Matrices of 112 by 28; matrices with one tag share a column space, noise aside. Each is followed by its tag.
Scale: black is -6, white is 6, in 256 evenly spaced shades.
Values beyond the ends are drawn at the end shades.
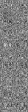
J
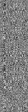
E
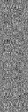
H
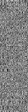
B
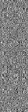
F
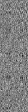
E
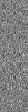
E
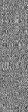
J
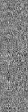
E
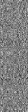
F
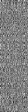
B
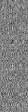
H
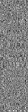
J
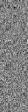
H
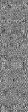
J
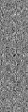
E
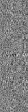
E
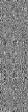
F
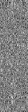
B
